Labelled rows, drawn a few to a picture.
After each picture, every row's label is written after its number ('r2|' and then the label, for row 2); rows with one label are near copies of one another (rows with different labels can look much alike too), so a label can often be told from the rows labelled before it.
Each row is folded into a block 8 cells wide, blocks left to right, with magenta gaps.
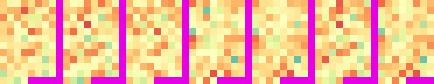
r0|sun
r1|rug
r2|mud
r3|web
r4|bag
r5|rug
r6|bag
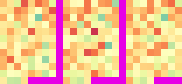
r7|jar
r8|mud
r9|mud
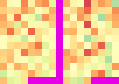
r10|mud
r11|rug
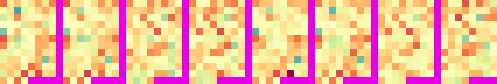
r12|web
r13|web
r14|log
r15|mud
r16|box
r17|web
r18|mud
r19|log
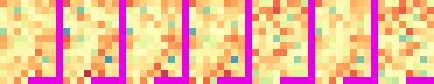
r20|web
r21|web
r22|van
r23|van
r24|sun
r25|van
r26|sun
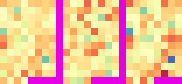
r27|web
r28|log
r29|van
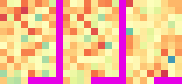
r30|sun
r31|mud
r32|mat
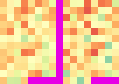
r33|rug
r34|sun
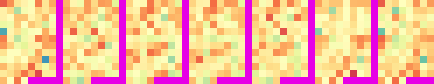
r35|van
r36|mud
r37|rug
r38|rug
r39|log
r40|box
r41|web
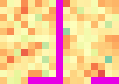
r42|rug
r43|mat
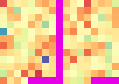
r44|mat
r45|rug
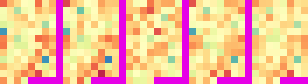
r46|van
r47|van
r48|sun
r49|mat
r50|bag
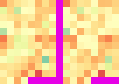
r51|van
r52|box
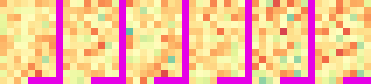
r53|bag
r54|mud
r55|van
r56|log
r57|jar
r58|rug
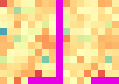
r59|van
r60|bag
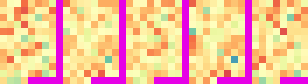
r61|rug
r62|mat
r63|mud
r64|mat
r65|jar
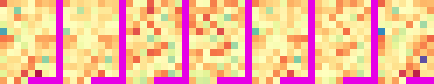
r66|box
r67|box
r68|rug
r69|mud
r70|box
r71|log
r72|mat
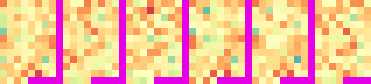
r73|bag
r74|jar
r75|sun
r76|web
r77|mat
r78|mud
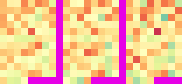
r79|mud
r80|log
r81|jar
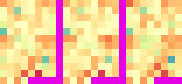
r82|box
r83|box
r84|van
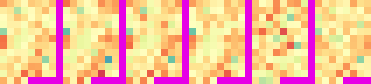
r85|web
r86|van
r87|web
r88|van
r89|mud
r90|bag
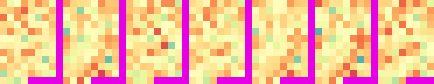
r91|sun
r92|van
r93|mud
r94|rug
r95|van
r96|van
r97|rug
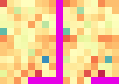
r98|mat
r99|box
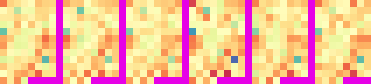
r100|van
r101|web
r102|web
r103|mat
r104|bag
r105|van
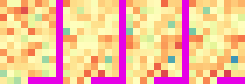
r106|sun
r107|box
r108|bag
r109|box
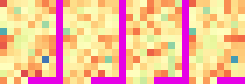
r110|mat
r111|box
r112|rug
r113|van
